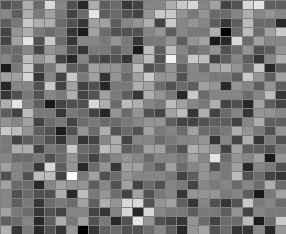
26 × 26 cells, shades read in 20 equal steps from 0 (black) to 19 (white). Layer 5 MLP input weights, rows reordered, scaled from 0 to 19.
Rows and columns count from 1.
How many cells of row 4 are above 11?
6
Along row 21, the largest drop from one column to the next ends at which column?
13
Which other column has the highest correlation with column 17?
16
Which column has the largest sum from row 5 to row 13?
3
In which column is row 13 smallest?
10
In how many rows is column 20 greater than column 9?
10
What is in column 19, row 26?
12
